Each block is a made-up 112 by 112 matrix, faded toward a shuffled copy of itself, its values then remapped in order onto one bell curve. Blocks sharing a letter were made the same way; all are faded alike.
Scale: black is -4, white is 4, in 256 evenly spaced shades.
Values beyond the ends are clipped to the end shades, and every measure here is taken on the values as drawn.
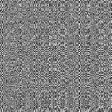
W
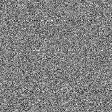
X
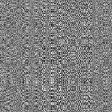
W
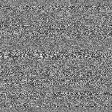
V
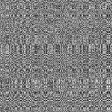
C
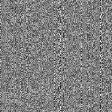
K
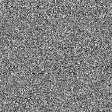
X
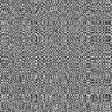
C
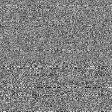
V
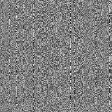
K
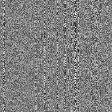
K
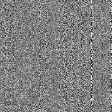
K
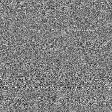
X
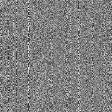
K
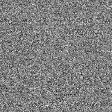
X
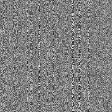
K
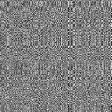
W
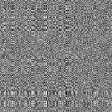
C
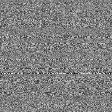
V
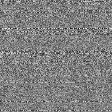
V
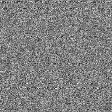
X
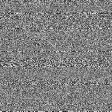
V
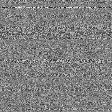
V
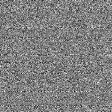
X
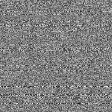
V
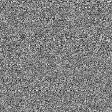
X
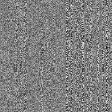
K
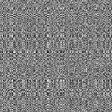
C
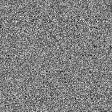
X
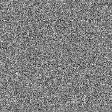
X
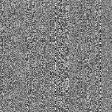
K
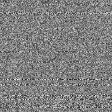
V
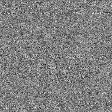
X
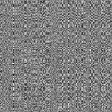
W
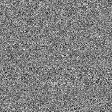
X
